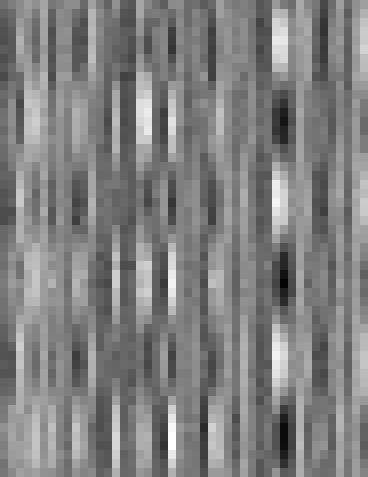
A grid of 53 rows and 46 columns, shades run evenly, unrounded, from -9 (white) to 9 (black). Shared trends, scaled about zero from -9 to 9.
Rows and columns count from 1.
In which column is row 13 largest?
36
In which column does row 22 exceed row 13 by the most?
19
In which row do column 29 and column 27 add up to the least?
48
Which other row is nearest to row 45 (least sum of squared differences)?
53
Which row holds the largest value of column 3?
12
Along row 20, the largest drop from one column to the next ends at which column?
35
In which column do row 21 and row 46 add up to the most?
26
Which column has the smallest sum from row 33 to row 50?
3
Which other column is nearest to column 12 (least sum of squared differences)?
39
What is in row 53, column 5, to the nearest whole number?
-2
